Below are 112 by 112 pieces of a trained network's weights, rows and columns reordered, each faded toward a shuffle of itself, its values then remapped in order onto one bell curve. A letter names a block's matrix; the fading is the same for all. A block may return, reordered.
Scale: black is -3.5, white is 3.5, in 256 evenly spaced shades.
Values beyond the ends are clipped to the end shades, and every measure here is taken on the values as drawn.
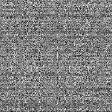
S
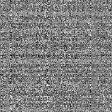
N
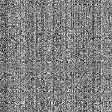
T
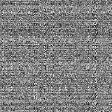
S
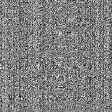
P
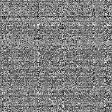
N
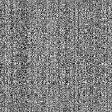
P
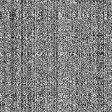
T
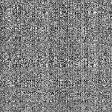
P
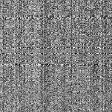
T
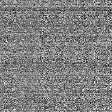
N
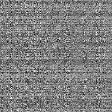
S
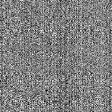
P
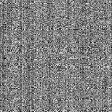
P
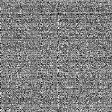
N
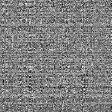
N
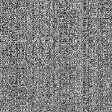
P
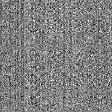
P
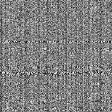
T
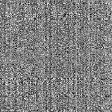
P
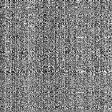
T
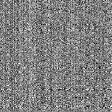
P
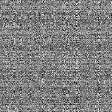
S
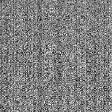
P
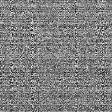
S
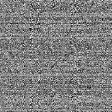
N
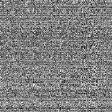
N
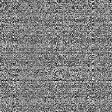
N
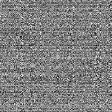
N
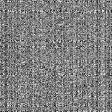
T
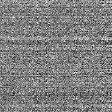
S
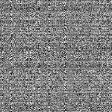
S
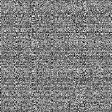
S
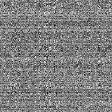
N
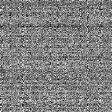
N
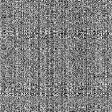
T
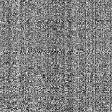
P
